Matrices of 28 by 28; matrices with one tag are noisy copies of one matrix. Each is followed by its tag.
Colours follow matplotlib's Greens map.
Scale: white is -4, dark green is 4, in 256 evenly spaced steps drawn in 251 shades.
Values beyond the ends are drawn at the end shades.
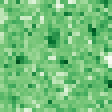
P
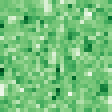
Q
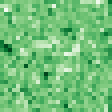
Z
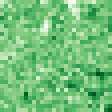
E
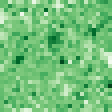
P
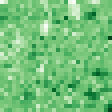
E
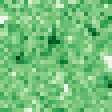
P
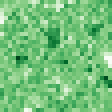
P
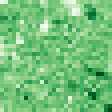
E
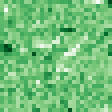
Z
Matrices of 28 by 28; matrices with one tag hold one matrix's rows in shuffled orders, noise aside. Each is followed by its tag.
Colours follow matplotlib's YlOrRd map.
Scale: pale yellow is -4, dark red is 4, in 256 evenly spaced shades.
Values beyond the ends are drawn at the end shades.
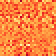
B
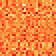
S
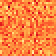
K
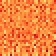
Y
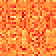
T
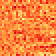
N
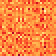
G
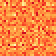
T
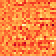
N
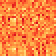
T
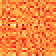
T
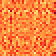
Y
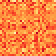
T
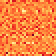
S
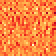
Y
